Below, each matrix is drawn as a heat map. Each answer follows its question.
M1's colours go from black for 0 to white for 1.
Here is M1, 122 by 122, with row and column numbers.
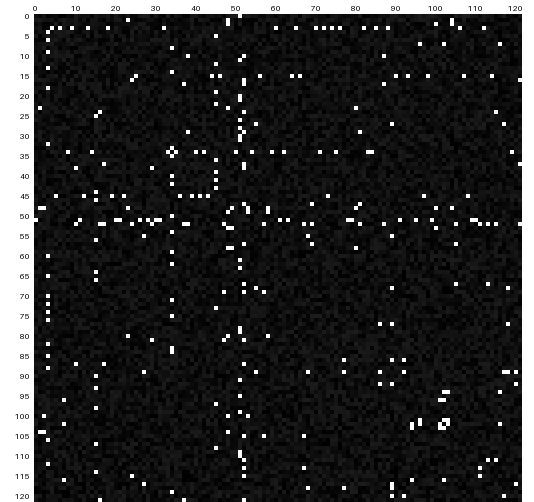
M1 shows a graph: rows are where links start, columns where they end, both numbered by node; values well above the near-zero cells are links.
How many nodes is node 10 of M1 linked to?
3
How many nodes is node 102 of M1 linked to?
6
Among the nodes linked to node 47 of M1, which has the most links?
node 52
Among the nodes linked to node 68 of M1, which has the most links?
node 89
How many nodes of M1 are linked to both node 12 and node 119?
0
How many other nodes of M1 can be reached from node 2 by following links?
9
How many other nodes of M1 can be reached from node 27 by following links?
9
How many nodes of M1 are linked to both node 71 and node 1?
0
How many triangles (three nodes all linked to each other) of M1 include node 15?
0
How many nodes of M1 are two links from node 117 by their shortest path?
6
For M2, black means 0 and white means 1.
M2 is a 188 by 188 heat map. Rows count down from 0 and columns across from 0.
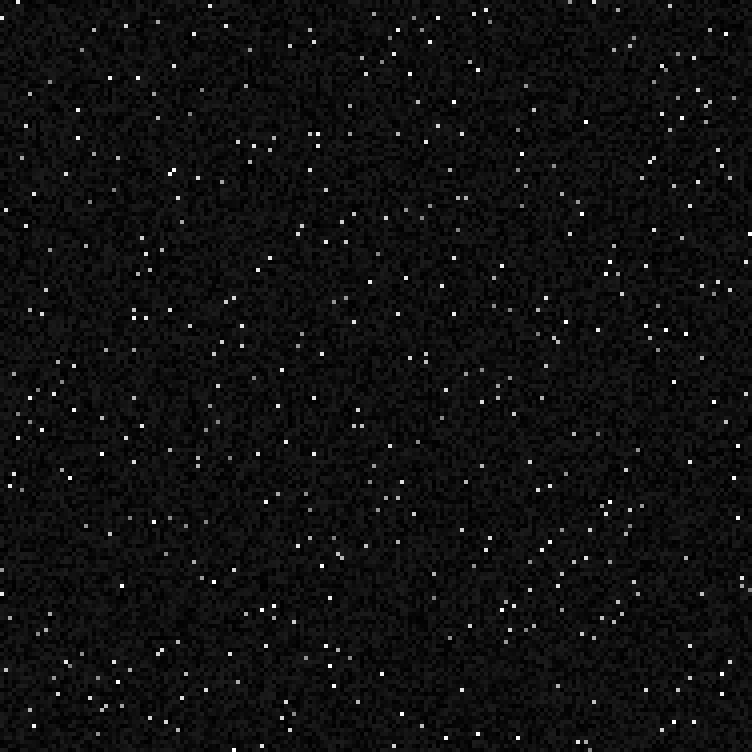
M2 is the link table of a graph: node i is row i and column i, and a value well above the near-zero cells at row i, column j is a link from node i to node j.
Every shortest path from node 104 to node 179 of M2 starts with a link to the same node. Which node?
node 25
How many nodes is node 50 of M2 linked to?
2
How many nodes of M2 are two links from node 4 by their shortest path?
4
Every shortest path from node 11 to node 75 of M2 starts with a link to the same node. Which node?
node 157
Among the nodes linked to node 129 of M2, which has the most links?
node 42
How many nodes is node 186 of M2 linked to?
2
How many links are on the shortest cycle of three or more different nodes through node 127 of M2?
7
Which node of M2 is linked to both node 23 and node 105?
node 7
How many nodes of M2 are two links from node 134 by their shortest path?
7
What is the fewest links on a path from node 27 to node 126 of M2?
6
